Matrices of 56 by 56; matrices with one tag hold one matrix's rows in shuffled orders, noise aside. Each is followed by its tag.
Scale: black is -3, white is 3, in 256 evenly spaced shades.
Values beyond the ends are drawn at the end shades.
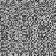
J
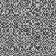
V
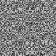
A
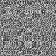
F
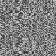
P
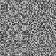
J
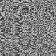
P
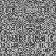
A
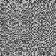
J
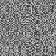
V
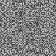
A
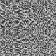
P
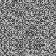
A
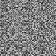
J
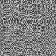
F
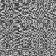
P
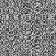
V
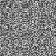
J
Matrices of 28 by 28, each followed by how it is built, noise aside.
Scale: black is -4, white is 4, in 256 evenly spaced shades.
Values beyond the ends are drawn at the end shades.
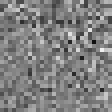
upper triangular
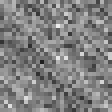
Toeplitz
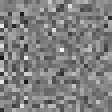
low rank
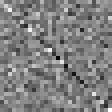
diagonal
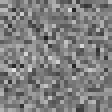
repeating rows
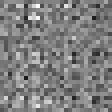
low rank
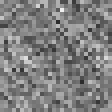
Toeplitz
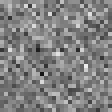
Toeplitz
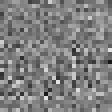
low rank
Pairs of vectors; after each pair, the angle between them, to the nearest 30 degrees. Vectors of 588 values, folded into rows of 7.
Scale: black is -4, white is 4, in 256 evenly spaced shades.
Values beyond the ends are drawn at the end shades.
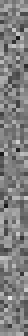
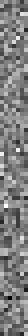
150 degrees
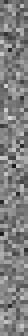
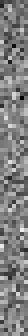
60 degrees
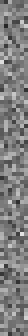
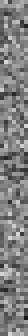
150 degrees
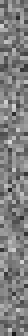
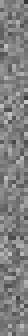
90 degrees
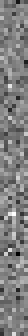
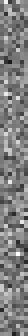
120 degrees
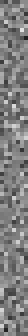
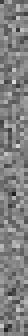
60 degrees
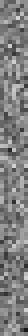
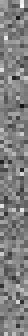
90 degrees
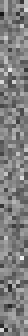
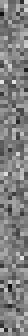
30 degrees
